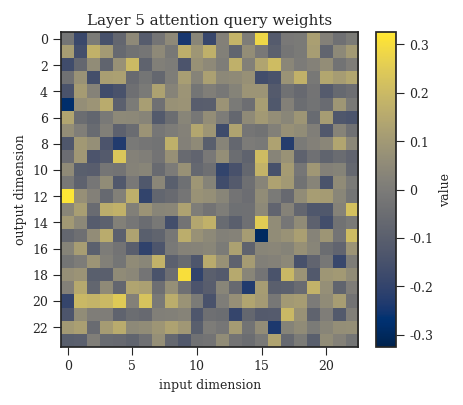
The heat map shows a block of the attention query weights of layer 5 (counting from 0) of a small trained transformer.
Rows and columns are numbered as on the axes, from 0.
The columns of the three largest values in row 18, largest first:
9, 17, 13
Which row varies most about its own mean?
18
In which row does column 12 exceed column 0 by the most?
5
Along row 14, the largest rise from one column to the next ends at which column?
15
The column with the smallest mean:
16
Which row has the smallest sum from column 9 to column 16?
21
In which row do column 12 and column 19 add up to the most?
19
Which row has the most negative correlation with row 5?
12
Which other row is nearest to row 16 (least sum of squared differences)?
7
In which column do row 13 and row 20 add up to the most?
4
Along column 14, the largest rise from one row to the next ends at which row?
20
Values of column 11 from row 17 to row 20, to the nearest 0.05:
0.15 -0.1 -0.1 -0.15
